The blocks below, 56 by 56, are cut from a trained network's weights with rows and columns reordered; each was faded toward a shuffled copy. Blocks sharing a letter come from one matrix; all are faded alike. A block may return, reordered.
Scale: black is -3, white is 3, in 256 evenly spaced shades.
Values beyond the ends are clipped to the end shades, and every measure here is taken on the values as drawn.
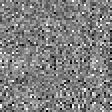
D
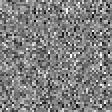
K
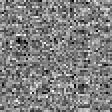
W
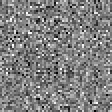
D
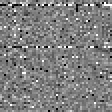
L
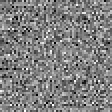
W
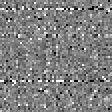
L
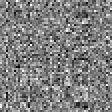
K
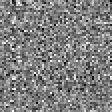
W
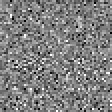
D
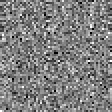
W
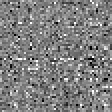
L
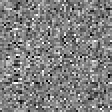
D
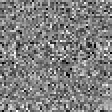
W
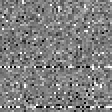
L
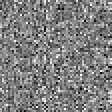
K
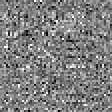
D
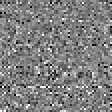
L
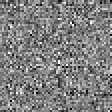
W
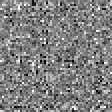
D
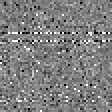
L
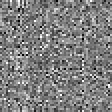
K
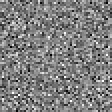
W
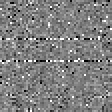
L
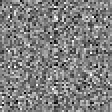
W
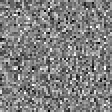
W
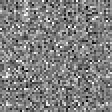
D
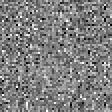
D
